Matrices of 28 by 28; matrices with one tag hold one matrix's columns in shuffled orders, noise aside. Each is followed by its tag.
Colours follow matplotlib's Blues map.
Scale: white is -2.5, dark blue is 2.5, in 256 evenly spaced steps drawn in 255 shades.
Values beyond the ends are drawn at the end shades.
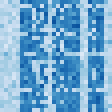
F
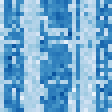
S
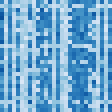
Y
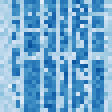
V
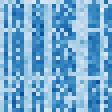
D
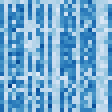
D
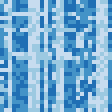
V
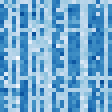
D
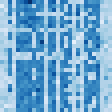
V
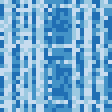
Y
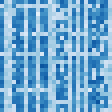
F
